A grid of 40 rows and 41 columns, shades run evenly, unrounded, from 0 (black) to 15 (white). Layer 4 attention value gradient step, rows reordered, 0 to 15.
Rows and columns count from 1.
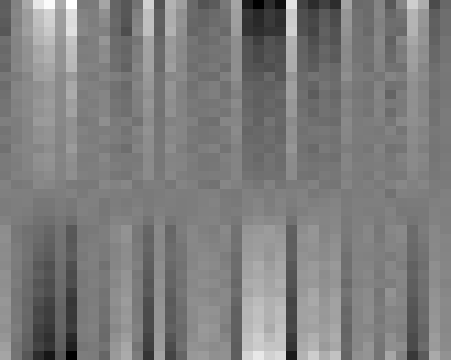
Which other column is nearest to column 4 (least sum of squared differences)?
14
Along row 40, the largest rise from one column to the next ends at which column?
28
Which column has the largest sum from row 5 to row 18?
7
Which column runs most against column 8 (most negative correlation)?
37
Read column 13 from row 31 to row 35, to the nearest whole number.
7 7 7 7 7
